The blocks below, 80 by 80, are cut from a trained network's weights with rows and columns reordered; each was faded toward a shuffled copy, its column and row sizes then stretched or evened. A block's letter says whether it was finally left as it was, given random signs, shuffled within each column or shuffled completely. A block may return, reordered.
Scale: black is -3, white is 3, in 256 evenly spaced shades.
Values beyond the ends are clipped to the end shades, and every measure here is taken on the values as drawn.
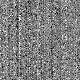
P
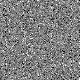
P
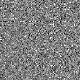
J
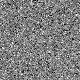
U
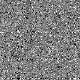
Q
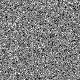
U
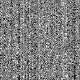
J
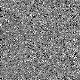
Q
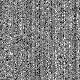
P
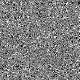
Q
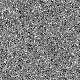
U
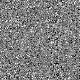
Q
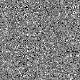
Q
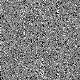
P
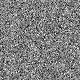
U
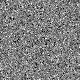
U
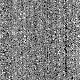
P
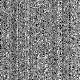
P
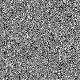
P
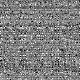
J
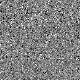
Q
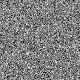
U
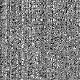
J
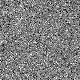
U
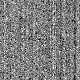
P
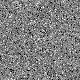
U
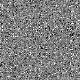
Q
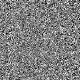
Q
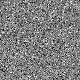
U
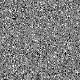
Q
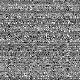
J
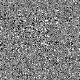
Q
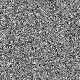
U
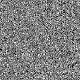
J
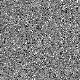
P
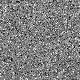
U
